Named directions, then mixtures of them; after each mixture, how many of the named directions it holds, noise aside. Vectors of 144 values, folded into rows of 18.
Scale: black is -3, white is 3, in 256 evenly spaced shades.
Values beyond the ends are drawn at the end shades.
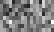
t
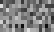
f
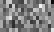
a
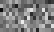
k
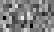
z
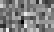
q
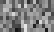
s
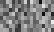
two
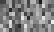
two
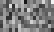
one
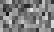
three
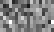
one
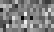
four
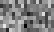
two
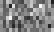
one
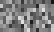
four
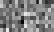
one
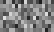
four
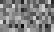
two
